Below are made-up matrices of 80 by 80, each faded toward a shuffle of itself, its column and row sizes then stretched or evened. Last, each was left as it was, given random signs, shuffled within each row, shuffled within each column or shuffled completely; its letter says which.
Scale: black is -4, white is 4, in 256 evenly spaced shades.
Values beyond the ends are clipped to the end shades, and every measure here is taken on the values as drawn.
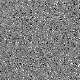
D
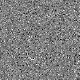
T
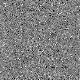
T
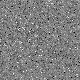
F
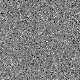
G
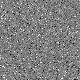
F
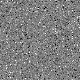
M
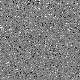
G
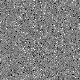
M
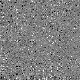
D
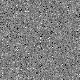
M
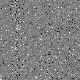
M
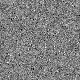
F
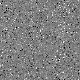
M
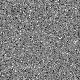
F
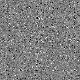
T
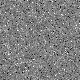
F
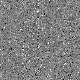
M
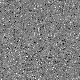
F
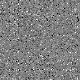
D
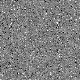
M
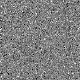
T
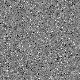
M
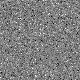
F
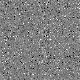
T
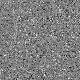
G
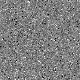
M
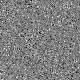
F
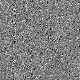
M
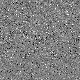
G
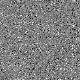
T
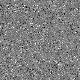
G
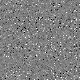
T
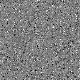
M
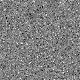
F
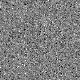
M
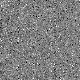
M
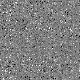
T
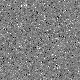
F
